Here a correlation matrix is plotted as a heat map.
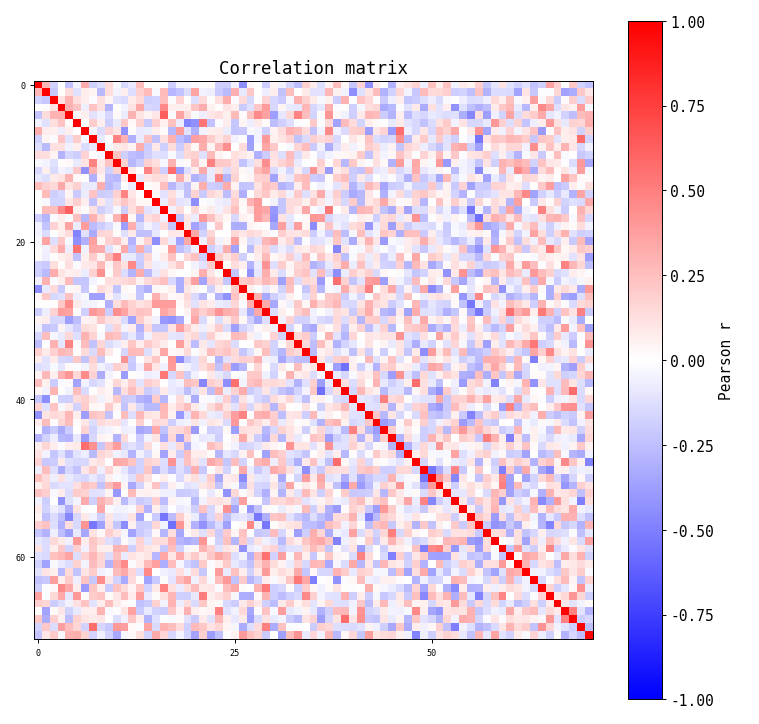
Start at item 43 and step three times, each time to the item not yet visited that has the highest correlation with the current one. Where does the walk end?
48
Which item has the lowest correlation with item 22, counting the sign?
70
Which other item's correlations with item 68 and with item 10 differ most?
39
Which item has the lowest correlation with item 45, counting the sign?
60
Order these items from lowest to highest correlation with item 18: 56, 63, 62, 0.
0, 62, 63, 56
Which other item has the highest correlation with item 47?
53
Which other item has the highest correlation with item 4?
16
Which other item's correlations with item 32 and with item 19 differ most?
46
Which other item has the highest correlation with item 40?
44
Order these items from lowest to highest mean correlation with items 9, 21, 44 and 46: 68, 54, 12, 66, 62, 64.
12, 64, 62, 68, 54, 66
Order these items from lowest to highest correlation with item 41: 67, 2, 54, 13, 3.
13, 3, 54, 2, 67
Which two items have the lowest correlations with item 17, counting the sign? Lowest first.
56, 30
